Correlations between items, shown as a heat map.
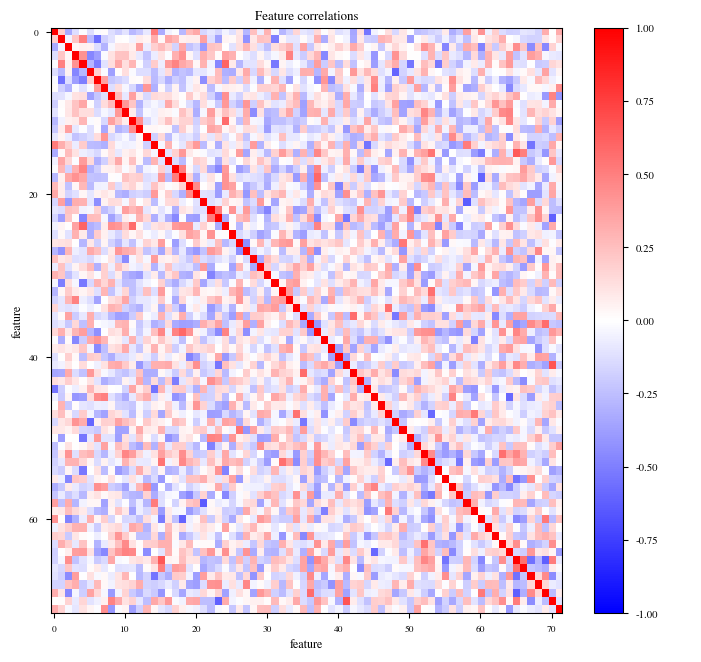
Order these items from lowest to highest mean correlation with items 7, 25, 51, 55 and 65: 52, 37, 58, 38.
58, 52, 38, 37
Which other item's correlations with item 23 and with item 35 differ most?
22
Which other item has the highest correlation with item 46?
20
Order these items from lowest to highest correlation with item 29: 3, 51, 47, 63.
3, 63, 47, 51
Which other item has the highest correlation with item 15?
65
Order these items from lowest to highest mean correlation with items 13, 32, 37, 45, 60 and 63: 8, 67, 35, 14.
67, 8, 14, 35
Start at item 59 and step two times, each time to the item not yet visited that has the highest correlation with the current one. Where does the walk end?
34
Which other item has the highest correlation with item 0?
14
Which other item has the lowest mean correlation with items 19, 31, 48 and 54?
5
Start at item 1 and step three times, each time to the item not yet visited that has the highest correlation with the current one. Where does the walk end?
11
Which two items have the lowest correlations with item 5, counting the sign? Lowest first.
48, 3
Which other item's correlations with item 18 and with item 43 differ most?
17
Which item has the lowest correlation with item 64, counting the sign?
45
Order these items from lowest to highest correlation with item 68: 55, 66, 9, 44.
66, 44, 55, 9
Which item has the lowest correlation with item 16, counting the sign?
50
